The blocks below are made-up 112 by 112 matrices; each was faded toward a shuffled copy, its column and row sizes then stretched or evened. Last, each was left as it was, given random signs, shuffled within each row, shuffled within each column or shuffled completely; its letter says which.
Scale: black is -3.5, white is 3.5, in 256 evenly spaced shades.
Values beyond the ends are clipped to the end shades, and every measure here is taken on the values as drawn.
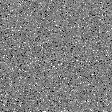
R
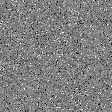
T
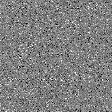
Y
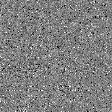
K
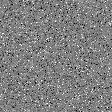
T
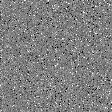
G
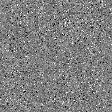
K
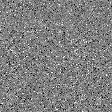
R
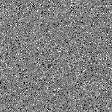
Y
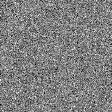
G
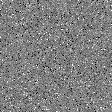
T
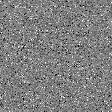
R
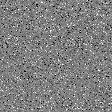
R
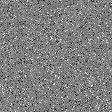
T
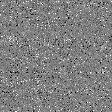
K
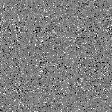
Y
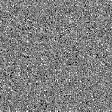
Y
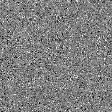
K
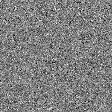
R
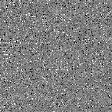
Y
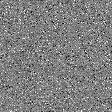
R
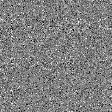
K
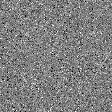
G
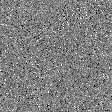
T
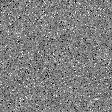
T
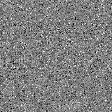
Y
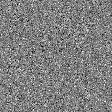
G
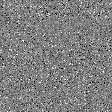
R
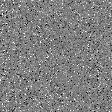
G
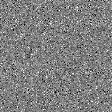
Y
